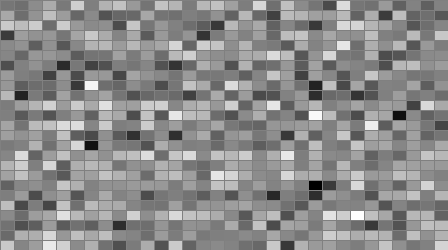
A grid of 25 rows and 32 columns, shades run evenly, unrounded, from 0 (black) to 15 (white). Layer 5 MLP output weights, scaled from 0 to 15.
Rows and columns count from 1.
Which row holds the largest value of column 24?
22
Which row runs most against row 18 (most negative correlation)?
25
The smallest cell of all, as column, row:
23, 19
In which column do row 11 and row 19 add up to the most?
31
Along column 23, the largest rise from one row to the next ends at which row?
11
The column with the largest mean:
8
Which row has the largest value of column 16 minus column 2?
10
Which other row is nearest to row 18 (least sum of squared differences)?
17
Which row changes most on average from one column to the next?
12
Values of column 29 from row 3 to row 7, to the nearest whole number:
8 7 11 5 11
